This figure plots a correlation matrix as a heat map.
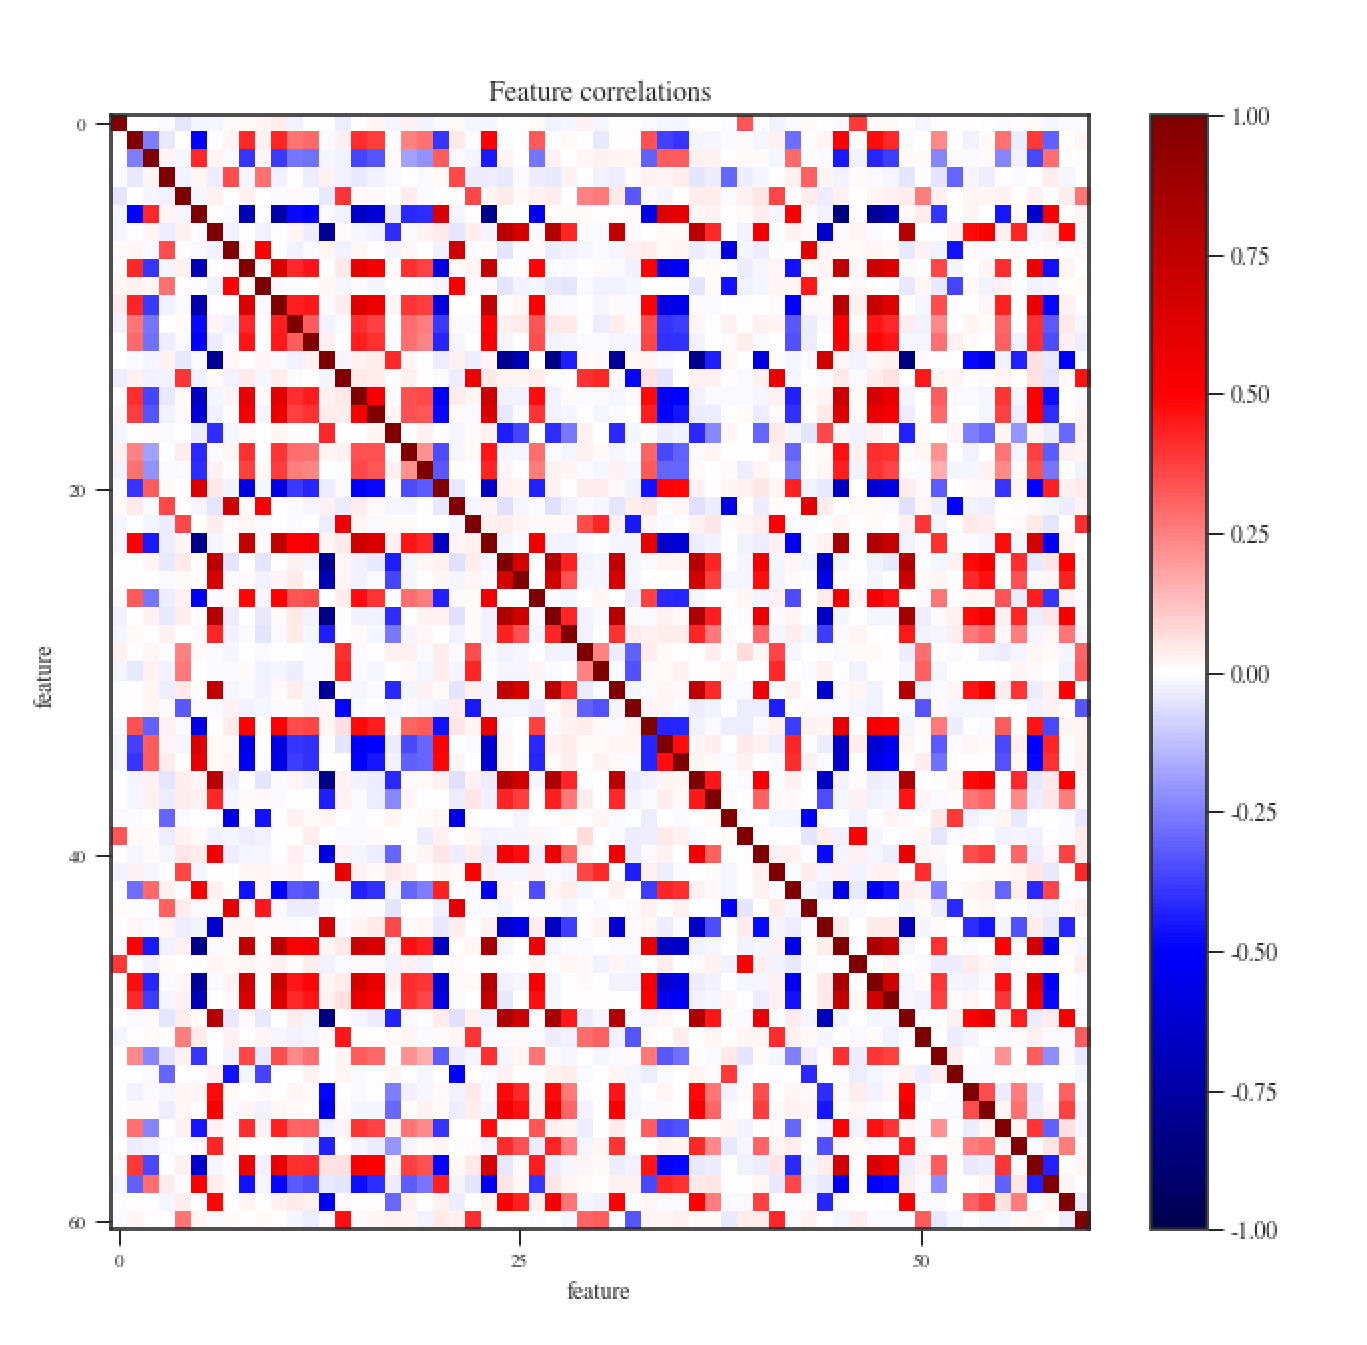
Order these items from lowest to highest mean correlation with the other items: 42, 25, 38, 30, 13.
13, 42, 38, 30, 25
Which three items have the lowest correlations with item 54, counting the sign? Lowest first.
13, 44, 17
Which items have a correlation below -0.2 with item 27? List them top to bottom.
13, 17, 44
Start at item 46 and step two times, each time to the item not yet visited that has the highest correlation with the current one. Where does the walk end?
0
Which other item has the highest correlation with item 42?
5
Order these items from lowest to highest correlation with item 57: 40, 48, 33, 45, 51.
40, 51, 33, 48, 45
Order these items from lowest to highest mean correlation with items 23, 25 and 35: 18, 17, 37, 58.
17, 58, 18, 37
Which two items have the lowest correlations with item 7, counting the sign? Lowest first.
38, 52
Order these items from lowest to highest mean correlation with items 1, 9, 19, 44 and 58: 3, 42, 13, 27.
27, 42, 3, 13
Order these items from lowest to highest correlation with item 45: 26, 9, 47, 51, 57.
9, 51, 26, 57, 47
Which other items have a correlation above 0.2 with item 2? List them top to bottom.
5, 20, 34, 35, 42, 58
